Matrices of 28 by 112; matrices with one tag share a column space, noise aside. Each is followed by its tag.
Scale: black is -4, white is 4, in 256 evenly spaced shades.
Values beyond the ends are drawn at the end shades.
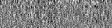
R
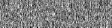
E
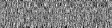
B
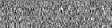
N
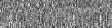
B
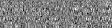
N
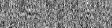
E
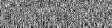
B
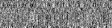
B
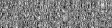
E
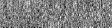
E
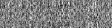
E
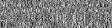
B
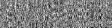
E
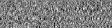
N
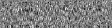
N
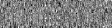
B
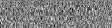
N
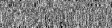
B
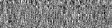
R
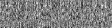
E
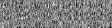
E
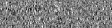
N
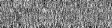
B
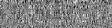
R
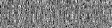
R
